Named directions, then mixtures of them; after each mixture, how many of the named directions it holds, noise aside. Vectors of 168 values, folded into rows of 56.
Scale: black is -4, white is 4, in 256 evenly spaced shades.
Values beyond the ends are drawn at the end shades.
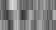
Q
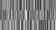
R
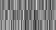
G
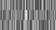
two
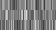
three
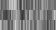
two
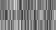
three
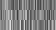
three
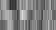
one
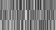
one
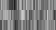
two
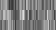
three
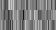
two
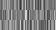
one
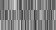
three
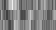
one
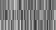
three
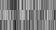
two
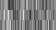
two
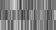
three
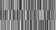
two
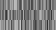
three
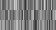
two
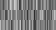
three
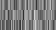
one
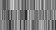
two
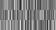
two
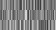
one
